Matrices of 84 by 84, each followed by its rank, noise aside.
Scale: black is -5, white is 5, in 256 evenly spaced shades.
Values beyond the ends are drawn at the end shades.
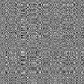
three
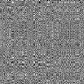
four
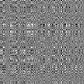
three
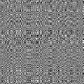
four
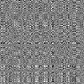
four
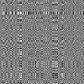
two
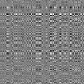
two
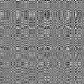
three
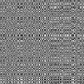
two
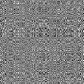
four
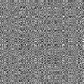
four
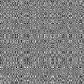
three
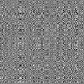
four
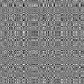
two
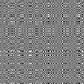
two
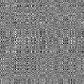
three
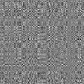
four
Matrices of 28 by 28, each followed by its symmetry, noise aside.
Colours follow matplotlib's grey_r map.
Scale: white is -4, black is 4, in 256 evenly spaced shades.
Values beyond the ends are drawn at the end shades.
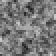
same after a half turn.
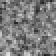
no symmetry.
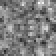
mirrored top to bottom.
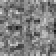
mirrored top to bottom.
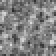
same after a half turn.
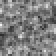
same after a half turn.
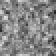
mirrored top to bottom.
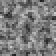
same after a half turn.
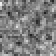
no symmetry.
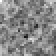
symmetric.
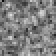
no symmetry.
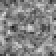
mirrored top to bottom.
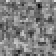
no symmetry.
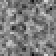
mirrored top to bottom.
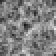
symmetric.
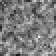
symmetric.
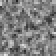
no symmetry.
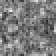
mirrored top to bottom.
